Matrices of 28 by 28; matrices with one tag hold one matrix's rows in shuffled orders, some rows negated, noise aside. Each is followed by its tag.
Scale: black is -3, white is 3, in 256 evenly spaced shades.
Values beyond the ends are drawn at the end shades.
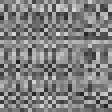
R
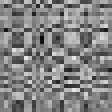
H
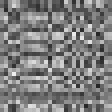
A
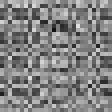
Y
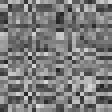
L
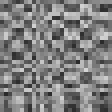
H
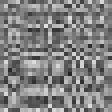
A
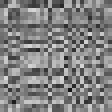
A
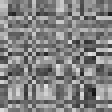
L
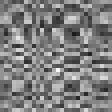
H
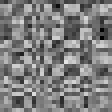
H
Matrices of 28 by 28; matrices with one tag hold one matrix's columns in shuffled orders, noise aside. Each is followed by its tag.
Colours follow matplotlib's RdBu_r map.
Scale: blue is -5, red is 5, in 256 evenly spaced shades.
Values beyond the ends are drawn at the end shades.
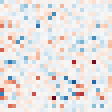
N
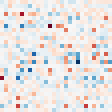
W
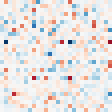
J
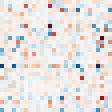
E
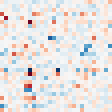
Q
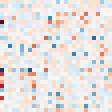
Q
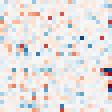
Q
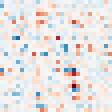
Q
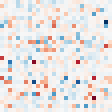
N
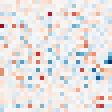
W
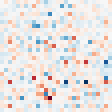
N
